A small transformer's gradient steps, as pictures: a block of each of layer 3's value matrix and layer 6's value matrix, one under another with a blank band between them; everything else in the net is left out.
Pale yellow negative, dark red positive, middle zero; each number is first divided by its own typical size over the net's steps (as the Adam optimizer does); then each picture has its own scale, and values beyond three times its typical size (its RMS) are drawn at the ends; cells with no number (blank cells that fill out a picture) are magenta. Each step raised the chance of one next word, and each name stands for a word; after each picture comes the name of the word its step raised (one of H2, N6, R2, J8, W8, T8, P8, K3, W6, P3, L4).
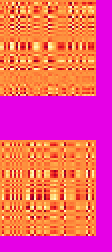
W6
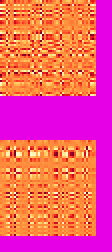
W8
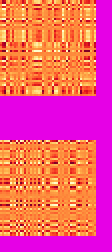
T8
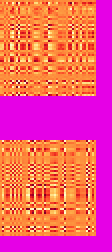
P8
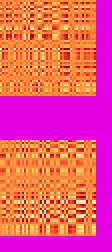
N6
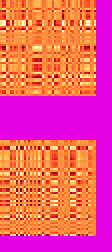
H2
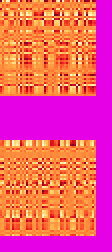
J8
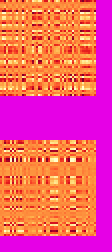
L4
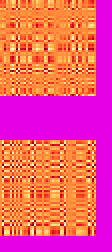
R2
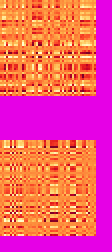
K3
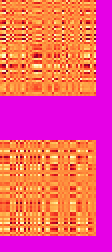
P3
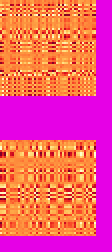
W8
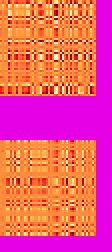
T8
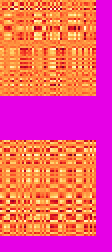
N6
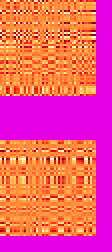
L4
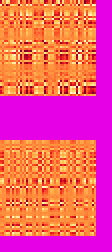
T8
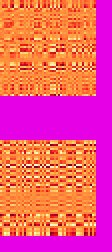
R2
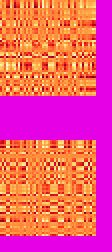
K3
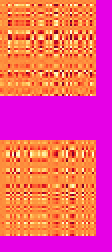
W8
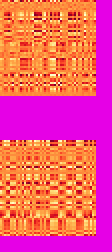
J8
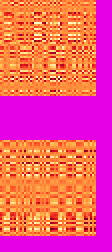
P3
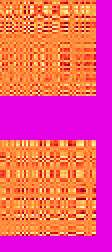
W6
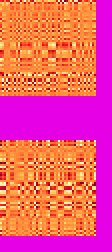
J8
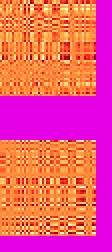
T8
